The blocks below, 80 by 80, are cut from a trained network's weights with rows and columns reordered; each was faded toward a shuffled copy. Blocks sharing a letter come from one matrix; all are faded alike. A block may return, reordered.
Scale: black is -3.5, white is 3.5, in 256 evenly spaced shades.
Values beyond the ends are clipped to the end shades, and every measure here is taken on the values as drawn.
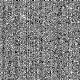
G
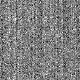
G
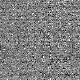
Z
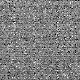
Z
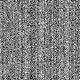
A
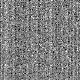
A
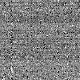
Z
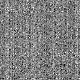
G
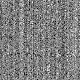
A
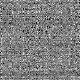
Z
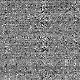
Z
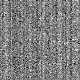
A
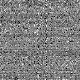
Z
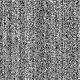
A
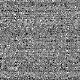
Z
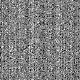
A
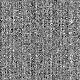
A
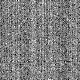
A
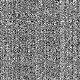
G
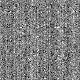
G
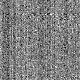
A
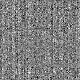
G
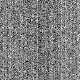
A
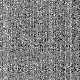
A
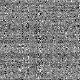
Z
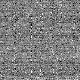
Z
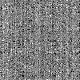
G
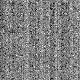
A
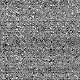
Z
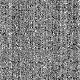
G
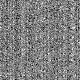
G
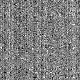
A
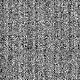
G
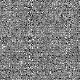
Z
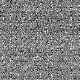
Z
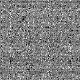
Z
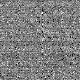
Z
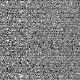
Z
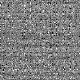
Z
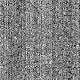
A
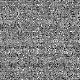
Z
